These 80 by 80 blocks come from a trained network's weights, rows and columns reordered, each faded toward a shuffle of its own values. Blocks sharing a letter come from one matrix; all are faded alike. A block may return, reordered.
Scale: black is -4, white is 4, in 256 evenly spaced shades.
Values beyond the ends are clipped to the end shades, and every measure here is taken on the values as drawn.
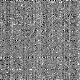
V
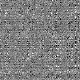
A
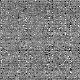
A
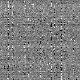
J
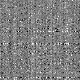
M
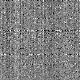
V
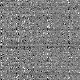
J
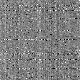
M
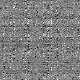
A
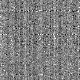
V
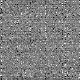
J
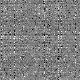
J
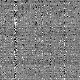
J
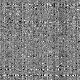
V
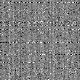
M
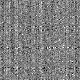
V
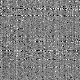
M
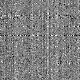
M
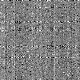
M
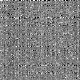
V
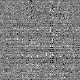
A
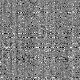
M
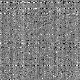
M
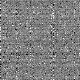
J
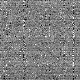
J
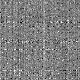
M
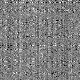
V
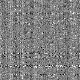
V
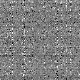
J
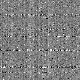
M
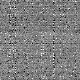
A
